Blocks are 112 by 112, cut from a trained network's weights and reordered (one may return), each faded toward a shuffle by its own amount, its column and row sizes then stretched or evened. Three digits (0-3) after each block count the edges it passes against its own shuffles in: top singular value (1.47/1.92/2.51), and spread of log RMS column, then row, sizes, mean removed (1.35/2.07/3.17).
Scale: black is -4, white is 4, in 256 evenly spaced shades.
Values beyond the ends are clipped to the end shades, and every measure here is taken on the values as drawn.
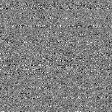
0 1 3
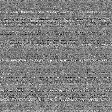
2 1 3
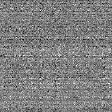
2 2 2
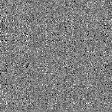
0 2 2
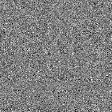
0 1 2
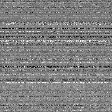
3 1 3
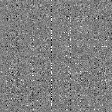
1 2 2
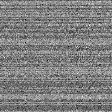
3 2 0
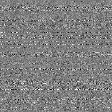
0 0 3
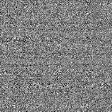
0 2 2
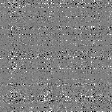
1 2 3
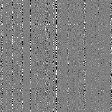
2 3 1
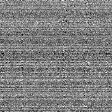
3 2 2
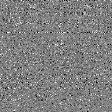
1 1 2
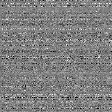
2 2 3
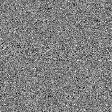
0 0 2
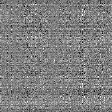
2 3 1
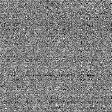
1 2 2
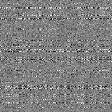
3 0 3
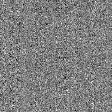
0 2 0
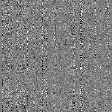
0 3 2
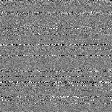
1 0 3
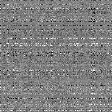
2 2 3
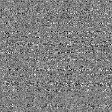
0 1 3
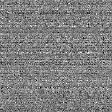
2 2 2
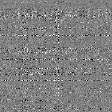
1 2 3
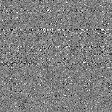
2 1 2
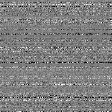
2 1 3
